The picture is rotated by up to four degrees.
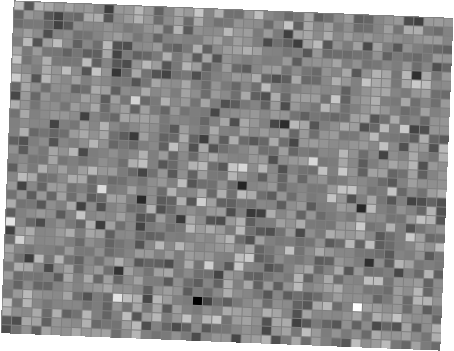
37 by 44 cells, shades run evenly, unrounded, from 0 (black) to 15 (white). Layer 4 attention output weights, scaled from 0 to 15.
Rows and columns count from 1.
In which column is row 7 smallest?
41
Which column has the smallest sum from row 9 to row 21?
28
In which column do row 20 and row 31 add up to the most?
34
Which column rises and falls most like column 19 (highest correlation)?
24
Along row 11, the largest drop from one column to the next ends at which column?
14
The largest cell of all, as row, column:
33, 36
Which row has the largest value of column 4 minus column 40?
29
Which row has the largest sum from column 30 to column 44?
8
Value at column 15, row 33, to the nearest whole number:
4
